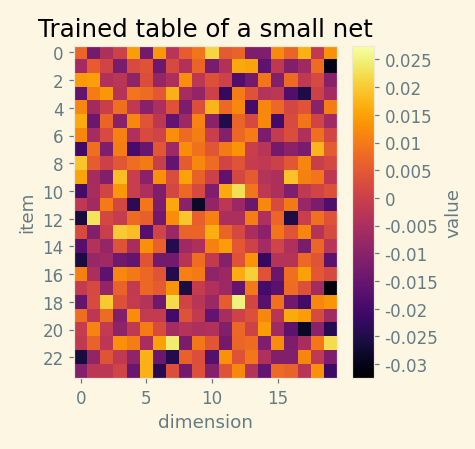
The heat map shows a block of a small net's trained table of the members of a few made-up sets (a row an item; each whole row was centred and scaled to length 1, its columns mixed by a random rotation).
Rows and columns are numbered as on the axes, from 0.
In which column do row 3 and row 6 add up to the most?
7
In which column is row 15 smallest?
0
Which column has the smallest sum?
19
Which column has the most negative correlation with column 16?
1
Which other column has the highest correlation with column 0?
16
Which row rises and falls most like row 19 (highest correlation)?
5
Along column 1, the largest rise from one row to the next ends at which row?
12
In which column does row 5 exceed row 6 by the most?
14
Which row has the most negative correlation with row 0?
20
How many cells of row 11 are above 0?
7
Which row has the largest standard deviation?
18
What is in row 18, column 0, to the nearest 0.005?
-0.015
